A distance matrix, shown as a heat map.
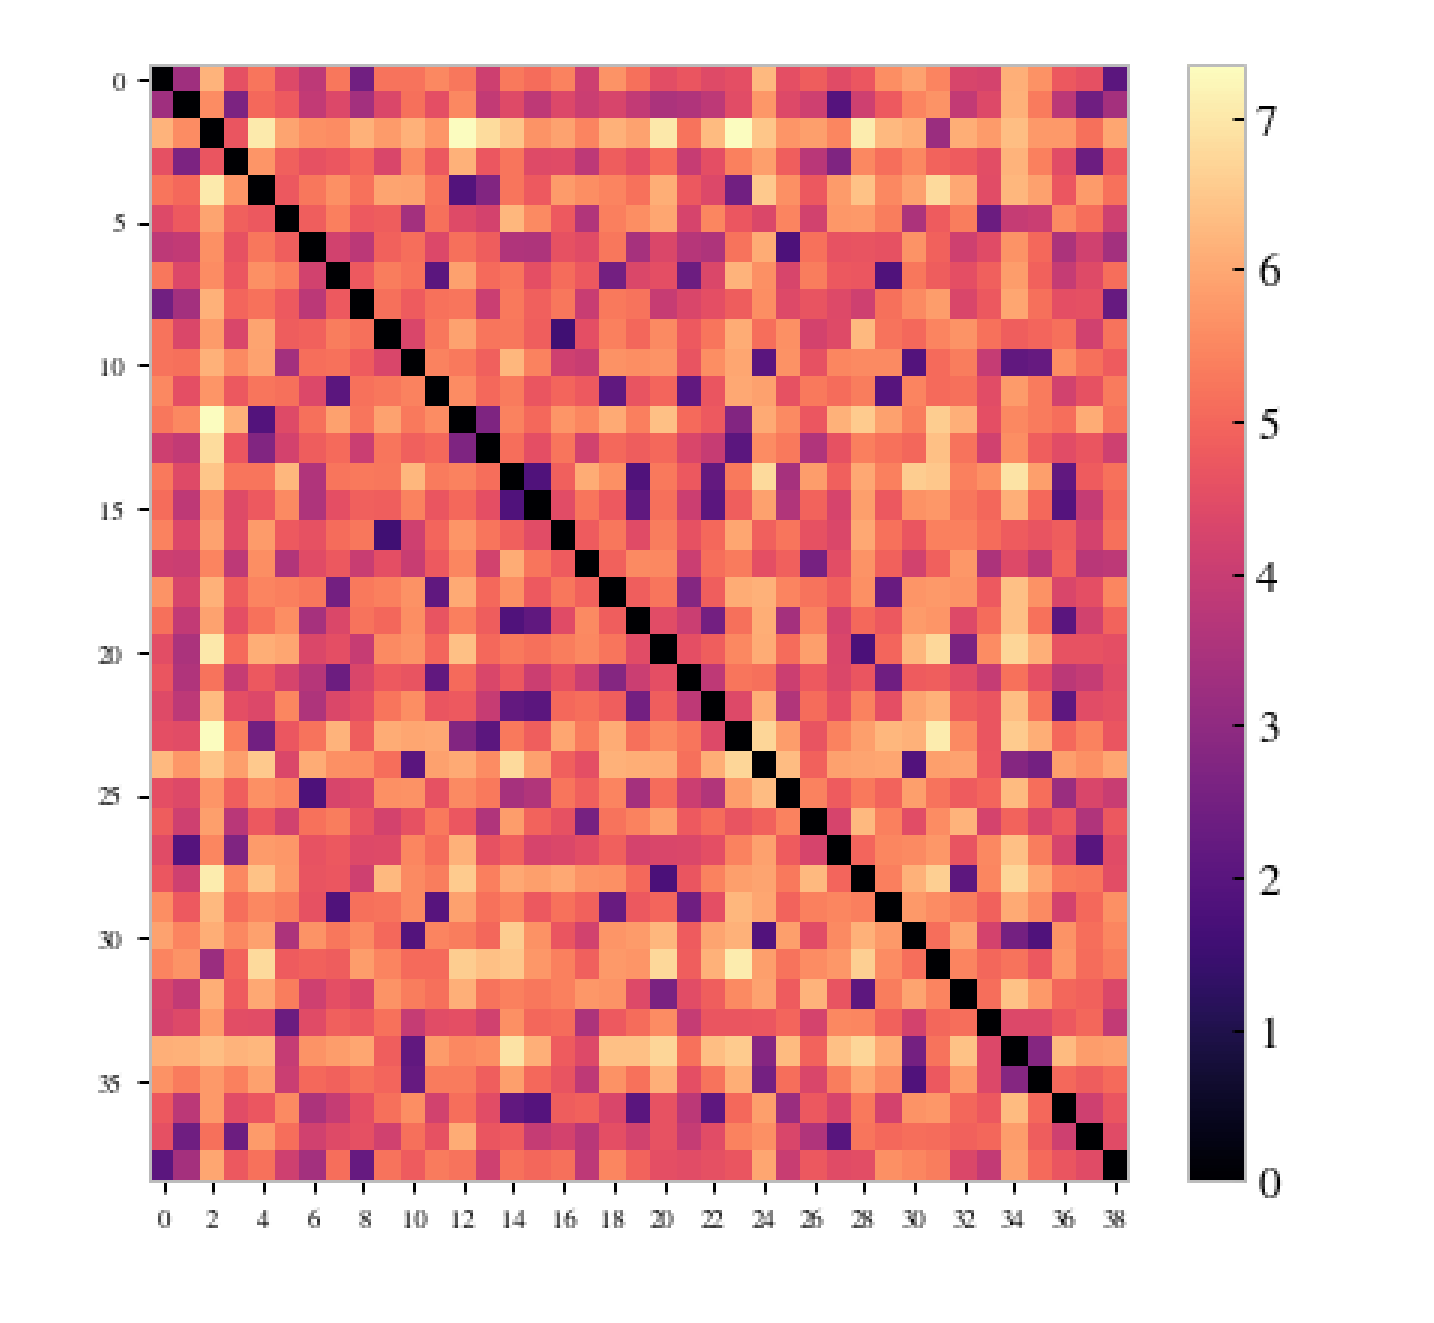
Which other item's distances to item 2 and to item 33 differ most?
5
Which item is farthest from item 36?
34
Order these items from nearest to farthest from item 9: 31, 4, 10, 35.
10, 35, 31, 4
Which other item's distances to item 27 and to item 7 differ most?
29
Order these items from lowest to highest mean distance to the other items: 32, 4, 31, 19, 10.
19, 10, 32, 4, 31
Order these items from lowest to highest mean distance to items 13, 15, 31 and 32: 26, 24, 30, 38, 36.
36, 38, 26, 30, 24
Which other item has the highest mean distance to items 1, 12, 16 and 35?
2
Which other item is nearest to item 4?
12
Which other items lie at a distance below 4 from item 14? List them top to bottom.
6, 15, 19, 22, 25, 36
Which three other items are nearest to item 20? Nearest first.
28, 32, 1
